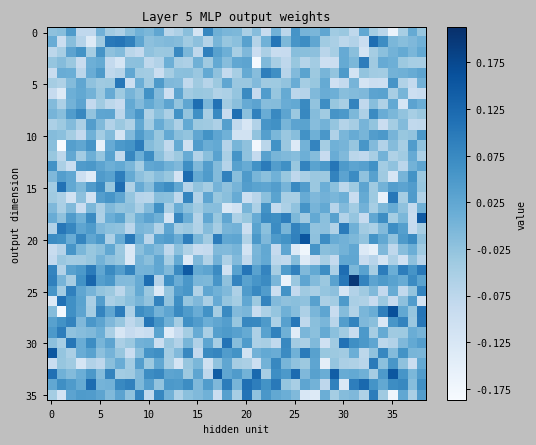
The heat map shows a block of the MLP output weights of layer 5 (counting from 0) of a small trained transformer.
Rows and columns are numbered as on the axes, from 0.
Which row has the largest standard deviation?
11
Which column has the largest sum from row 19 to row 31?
2
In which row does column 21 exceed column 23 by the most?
25
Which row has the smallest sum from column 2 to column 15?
29
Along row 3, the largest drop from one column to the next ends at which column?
21
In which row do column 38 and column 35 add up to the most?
27
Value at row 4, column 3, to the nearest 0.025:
-0.075
